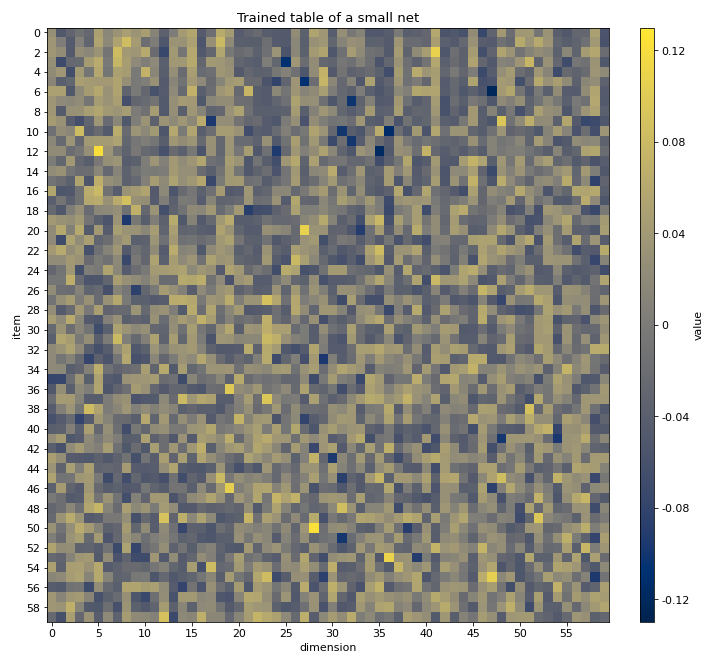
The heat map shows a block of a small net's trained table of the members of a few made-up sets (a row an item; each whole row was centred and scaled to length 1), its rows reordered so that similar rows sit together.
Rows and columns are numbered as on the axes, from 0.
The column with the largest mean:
15
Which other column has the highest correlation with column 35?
59
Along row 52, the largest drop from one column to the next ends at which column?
9
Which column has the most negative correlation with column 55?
58
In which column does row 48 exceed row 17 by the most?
36
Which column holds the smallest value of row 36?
31
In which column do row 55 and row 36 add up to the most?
19
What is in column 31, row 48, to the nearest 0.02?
0.08
